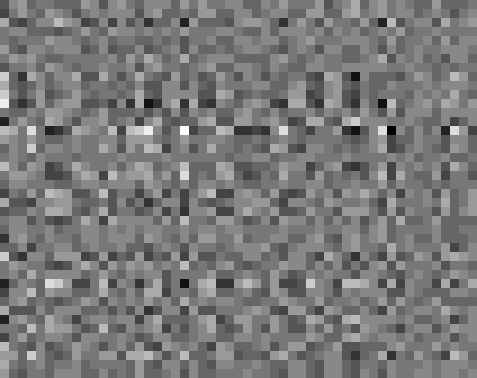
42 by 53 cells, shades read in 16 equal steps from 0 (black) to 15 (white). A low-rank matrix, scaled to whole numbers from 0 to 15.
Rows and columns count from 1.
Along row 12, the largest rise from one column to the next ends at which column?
44
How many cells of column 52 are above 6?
34
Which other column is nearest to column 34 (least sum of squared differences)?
33
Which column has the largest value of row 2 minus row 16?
40
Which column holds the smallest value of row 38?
1
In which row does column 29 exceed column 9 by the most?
32
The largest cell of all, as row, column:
15, 21
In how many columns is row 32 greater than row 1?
25
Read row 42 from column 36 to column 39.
5 8 8 6
